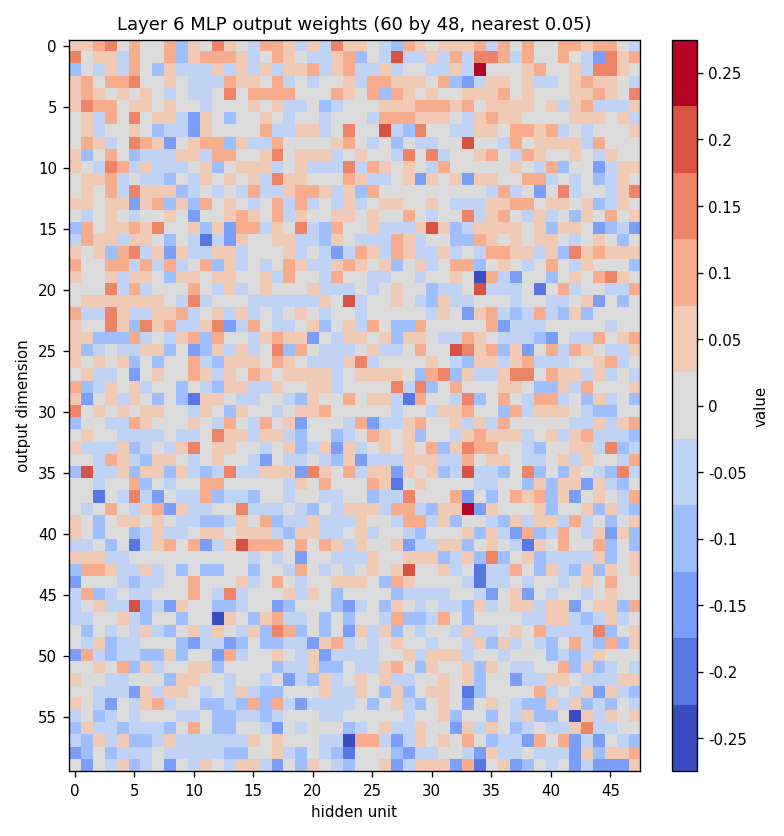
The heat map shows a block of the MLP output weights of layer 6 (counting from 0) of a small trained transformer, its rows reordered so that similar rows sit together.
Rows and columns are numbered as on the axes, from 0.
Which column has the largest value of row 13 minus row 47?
12
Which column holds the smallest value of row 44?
34
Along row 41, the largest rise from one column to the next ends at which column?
39
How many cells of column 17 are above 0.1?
4
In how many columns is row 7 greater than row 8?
19
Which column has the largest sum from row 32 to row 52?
28
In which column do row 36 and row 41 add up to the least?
38
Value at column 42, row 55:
-0.25
